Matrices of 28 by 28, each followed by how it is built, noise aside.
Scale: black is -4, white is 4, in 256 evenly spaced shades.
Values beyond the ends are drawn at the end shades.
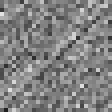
Hankel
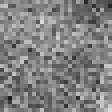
smooth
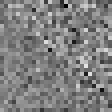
upper triangular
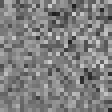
upper triangular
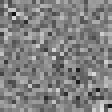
banded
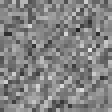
Hankel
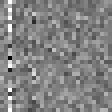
uneven columns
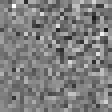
upper triangular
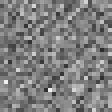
Hankel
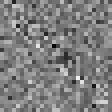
banded
